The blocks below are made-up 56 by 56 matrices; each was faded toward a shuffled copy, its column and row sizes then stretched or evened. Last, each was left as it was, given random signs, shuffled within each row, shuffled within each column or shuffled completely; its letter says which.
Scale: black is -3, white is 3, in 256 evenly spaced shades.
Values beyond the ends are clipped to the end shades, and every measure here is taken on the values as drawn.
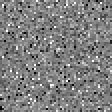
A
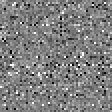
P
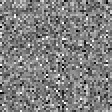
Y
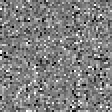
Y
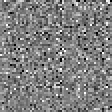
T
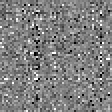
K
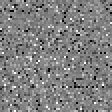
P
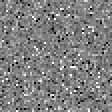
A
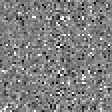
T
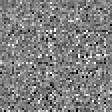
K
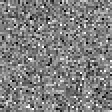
A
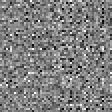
T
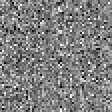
Y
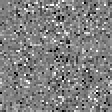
Y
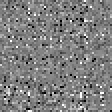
K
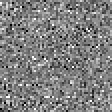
P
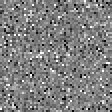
A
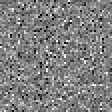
Y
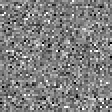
P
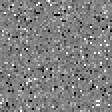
A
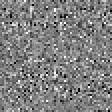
K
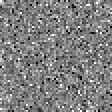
A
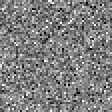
A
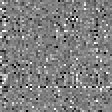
T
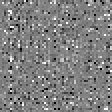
T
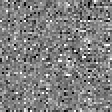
T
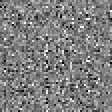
K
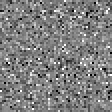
P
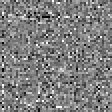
K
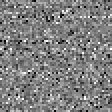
P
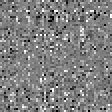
T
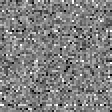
P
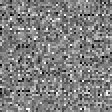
T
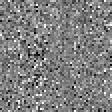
Y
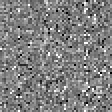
Y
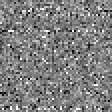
P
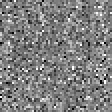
T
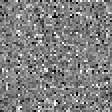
K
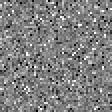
A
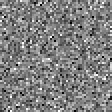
A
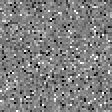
A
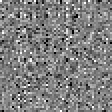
T
